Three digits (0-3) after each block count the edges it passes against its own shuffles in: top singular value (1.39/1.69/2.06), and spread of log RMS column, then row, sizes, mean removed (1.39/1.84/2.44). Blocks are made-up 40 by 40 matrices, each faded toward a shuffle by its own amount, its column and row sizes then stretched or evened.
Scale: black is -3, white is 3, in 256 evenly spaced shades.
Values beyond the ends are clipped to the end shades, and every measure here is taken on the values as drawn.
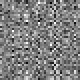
3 3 0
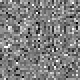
2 1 0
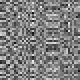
3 2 0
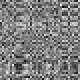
3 0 1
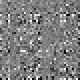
2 3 2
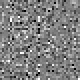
2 2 0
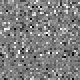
0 0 2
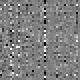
2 3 1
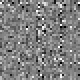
1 3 1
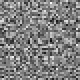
3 1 1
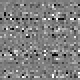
1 2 3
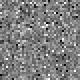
0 1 1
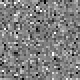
0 1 0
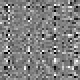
3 3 2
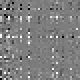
2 3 2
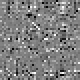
2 1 2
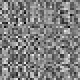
3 2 1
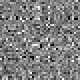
2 0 2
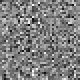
2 2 0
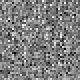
1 1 0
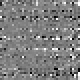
2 2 3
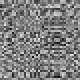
3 0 2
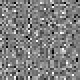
3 2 0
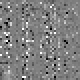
0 3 0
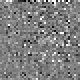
1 2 2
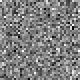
2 1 0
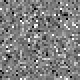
0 0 0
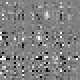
2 3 3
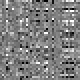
3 3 2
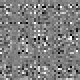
1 3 3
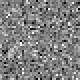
1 0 0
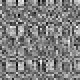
3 1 2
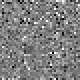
0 1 1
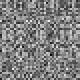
3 0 0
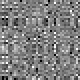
3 2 0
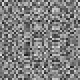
3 0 0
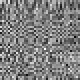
3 2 0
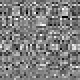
3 0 3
